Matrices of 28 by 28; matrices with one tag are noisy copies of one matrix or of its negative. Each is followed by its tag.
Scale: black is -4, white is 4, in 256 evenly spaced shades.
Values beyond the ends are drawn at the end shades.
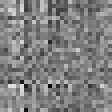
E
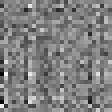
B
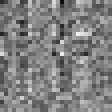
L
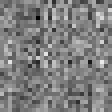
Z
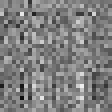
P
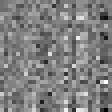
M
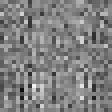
P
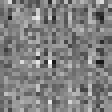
Z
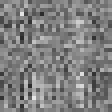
P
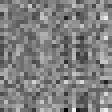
M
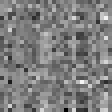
M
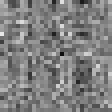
L
